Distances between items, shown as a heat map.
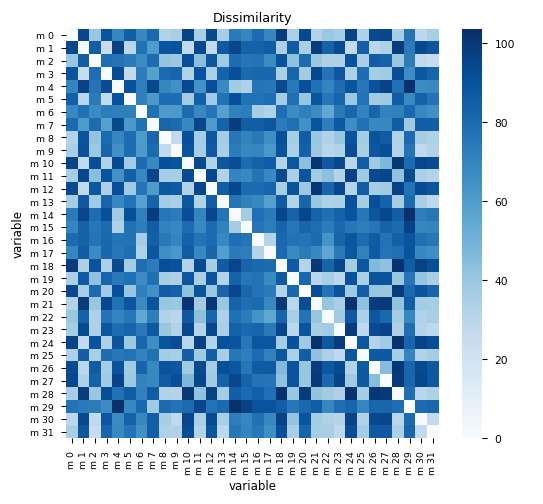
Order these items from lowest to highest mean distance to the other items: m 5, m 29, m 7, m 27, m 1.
m 5, m 1, m 27, m 7, m 29
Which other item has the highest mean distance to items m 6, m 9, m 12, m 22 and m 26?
m 14
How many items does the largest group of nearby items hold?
14
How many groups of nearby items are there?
5
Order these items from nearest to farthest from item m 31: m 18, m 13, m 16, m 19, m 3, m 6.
m 13, m 19, m 6, m 16, m 3, m 18
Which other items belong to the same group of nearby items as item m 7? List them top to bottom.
m 29
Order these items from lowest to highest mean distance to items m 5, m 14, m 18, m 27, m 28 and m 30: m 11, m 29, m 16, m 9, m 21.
m 9, m 11, m 21, m 16, m 29
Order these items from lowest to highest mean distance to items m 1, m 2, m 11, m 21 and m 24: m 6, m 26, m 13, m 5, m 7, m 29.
m 13, m 5, m 26, m 6, m 7, m 29
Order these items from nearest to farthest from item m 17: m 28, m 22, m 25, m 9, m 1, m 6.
m 6, m 22, m 9, m 25, m 28, m 1
